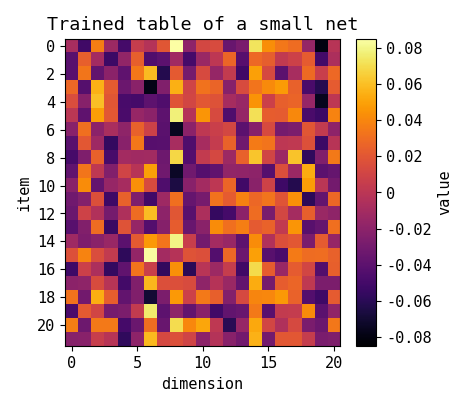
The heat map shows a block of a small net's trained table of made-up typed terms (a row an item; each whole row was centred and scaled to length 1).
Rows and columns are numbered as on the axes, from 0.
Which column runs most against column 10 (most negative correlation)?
4
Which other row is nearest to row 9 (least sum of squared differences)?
19
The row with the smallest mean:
9
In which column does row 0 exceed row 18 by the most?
6
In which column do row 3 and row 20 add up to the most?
8
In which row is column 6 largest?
15
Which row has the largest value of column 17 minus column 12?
5
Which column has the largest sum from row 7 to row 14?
14
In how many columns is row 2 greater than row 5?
7
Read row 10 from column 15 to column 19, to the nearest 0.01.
0.01 -0.05 -0.06 0.05 0
